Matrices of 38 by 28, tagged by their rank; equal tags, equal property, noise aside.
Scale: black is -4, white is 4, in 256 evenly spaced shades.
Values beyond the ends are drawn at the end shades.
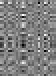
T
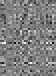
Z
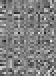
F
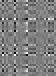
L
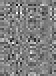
F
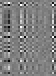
L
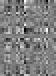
Z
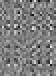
Z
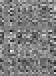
F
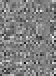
F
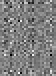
F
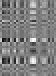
L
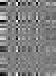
L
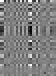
L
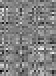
Z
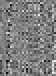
F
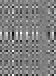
L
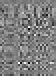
F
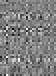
Z
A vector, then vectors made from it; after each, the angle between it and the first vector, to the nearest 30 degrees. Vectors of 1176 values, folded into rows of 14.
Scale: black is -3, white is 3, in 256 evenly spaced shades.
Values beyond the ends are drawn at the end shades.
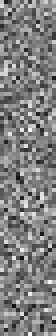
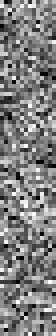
30 degrees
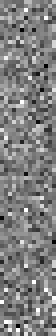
90 degrees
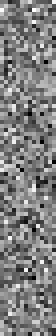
90 degrees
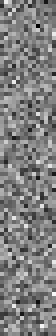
150 degrees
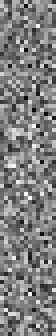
60 degrees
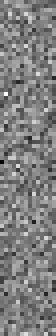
90 degrees
